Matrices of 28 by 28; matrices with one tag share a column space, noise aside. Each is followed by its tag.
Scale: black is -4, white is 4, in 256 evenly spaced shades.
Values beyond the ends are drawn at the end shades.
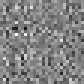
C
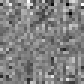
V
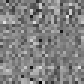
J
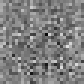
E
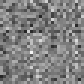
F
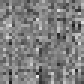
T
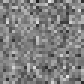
J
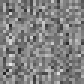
T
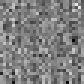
T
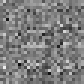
E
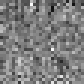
V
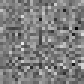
E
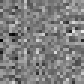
C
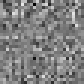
V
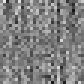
J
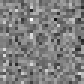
T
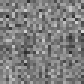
F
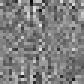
V
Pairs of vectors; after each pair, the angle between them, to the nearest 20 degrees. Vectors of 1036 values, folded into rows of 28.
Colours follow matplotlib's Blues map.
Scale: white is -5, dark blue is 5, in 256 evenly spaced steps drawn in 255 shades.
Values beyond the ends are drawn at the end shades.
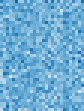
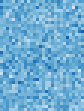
60 degrees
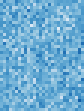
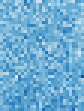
120 degrees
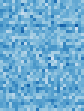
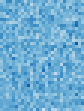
60 degrees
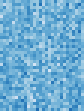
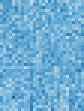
100 degrees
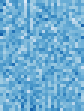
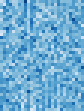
160 degrees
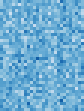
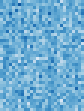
160 degrees
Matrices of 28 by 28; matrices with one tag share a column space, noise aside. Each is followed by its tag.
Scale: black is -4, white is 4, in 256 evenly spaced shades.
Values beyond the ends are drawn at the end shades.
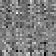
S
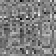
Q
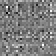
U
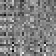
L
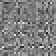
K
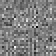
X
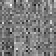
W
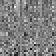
L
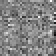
Q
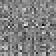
X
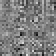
L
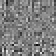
L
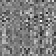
Q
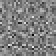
K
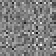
K
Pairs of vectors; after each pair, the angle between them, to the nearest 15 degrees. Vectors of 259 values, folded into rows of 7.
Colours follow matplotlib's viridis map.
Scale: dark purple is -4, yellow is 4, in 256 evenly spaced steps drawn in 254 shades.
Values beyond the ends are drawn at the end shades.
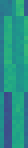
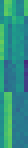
135 degrees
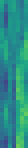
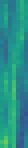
150 degrees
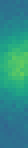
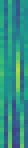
75 degrees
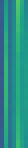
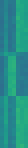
60 degrees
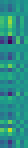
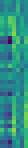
45 degrees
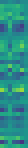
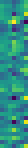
60 degrees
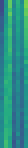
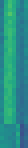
60 degrees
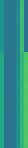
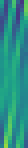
105 degrees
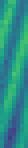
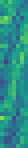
45 degrees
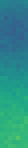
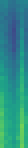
30 degrees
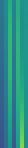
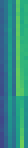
30 degrees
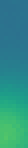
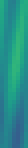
135 degrees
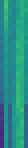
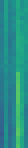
30 degrees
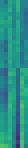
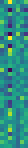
75 degrees
